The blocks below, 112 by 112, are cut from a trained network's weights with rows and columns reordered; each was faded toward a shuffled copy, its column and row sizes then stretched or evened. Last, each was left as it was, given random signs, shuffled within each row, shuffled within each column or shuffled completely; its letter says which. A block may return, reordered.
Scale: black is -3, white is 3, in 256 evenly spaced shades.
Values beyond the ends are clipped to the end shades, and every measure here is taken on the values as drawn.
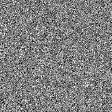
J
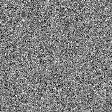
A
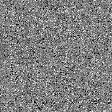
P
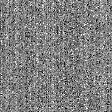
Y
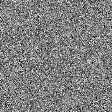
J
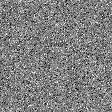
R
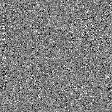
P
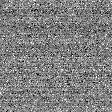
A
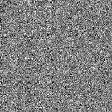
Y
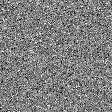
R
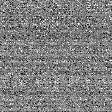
Y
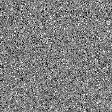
P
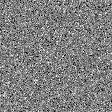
R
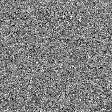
A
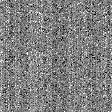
Y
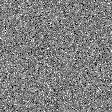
R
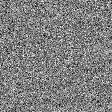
R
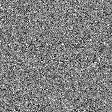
A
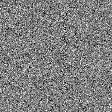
J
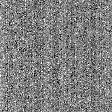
J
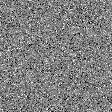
A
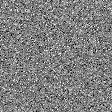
R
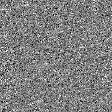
P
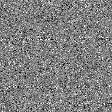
P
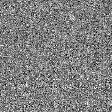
P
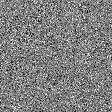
R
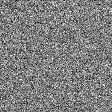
A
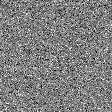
R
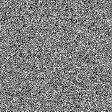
P
